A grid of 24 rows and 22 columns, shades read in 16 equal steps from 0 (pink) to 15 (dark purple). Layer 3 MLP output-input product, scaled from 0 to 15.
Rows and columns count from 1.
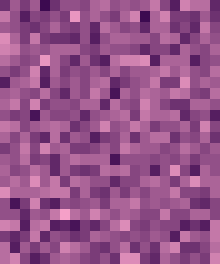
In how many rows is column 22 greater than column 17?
11
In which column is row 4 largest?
10
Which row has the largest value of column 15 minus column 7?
20
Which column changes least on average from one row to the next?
3
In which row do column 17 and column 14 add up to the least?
2
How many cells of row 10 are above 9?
4
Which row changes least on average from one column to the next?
5
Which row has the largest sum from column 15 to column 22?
21
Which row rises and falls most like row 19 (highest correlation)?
7
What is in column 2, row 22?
12
